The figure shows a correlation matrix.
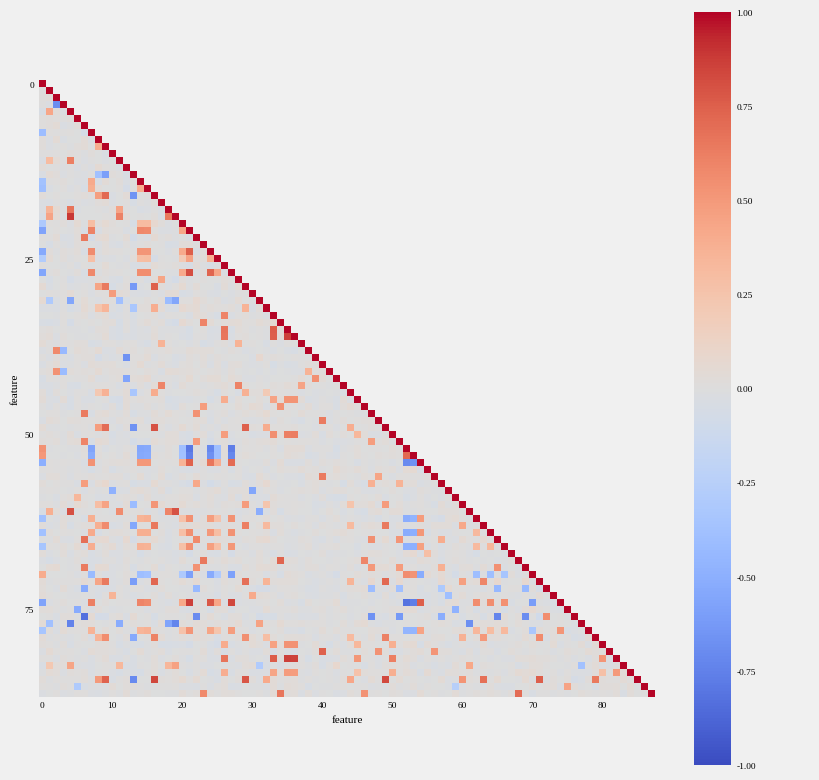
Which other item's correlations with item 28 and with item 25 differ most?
43
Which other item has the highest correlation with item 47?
6
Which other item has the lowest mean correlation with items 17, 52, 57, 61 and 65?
76
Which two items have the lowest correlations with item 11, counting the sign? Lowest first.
77, 31
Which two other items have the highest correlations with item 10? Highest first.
30, 73
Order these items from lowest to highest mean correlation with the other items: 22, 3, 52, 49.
52, 3, 22, 49
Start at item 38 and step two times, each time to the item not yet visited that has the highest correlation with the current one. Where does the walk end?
41
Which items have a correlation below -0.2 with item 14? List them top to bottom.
0, 52, 53, 70
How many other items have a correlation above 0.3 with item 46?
4
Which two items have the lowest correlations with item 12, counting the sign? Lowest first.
39, 42
